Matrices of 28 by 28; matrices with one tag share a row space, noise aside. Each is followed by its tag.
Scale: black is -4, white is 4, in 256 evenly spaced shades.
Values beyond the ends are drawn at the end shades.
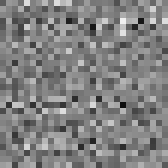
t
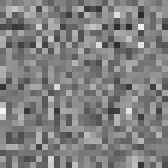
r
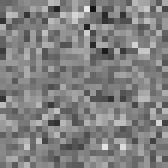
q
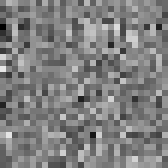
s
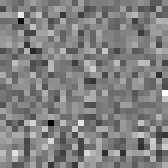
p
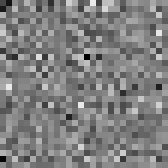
s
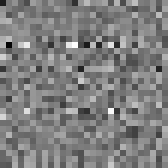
s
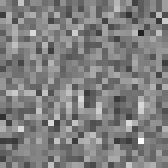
r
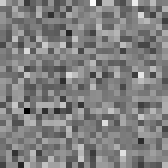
t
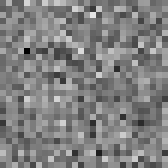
t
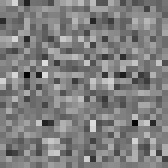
q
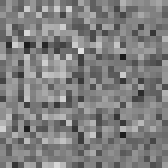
t
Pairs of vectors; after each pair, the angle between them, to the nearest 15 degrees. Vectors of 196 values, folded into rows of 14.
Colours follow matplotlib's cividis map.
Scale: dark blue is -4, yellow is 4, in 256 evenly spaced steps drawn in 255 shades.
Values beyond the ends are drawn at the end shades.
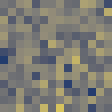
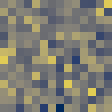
165 degrees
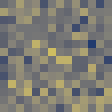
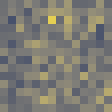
75 degrees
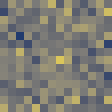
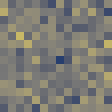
165 degrees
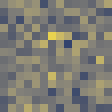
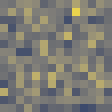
60 degrees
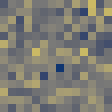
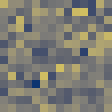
150 degrees
